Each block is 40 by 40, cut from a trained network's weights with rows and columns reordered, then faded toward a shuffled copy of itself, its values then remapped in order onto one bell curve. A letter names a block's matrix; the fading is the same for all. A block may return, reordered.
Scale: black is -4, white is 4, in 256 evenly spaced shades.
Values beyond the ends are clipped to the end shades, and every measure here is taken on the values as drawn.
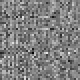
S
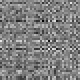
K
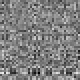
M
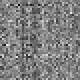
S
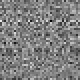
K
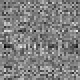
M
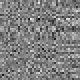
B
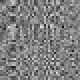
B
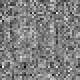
S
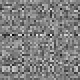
M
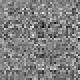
M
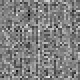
S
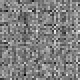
S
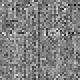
S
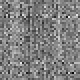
S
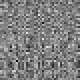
B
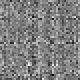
S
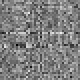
S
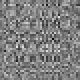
B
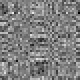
B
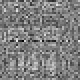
K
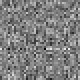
B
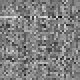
S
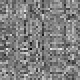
M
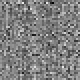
S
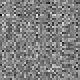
B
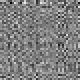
B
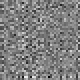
B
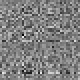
K
